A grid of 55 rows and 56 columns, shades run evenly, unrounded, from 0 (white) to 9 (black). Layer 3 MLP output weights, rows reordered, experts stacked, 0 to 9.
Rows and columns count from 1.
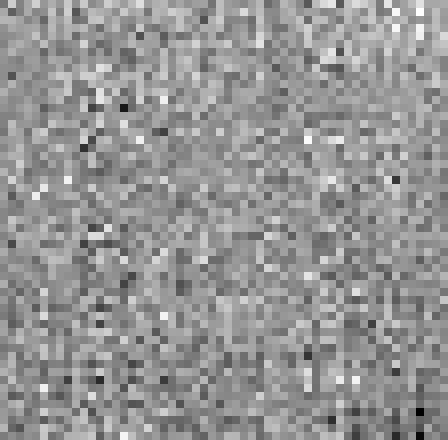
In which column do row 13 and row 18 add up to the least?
18
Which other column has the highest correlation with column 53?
50
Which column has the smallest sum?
41
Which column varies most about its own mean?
53
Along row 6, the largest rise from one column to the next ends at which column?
34
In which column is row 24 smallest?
6
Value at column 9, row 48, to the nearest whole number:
7
